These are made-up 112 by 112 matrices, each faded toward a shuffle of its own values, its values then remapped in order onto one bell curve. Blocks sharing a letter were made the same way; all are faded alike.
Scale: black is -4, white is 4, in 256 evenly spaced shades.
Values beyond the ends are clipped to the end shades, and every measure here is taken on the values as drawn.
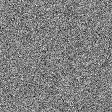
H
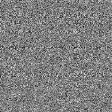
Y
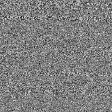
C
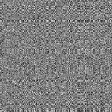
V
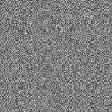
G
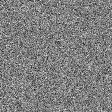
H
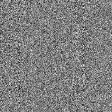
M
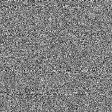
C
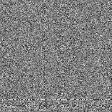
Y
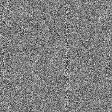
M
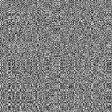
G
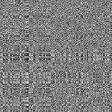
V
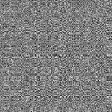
G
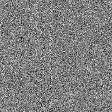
M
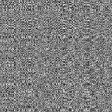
G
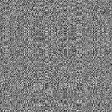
G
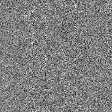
M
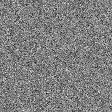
H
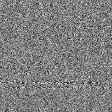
C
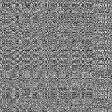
V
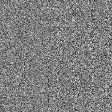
M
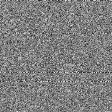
C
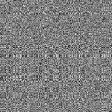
G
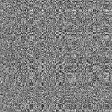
G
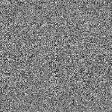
Y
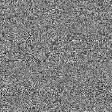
Y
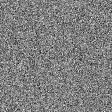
H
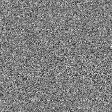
C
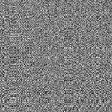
G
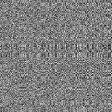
G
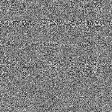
Y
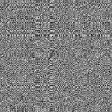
V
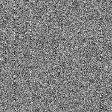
M
